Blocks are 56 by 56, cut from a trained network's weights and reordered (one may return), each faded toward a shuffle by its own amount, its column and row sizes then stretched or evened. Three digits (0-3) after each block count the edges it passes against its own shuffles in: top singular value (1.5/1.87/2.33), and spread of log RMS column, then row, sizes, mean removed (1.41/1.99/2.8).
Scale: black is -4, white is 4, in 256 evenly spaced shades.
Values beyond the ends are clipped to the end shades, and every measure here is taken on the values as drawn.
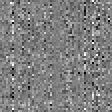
0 3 0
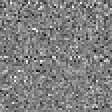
1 0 2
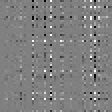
3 3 2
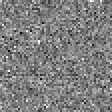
0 0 0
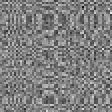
3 2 1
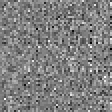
2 2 0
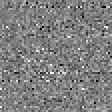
0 0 2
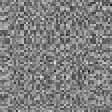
3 0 1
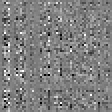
0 3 2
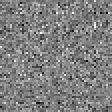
0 1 2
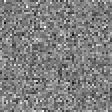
0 1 2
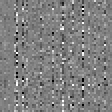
1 3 0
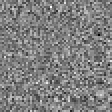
1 0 1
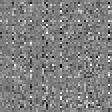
2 3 2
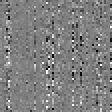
0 3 0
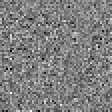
0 1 1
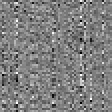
3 3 0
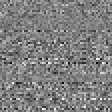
1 0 3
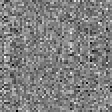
2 1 0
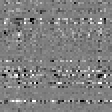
2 1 3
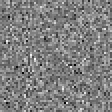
1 1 0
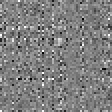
2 3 1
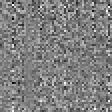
0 3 2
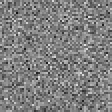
2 0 0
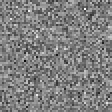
0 1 0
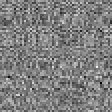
3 0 2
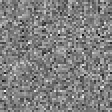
2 1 1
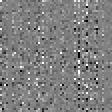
0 3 2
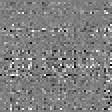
1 2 3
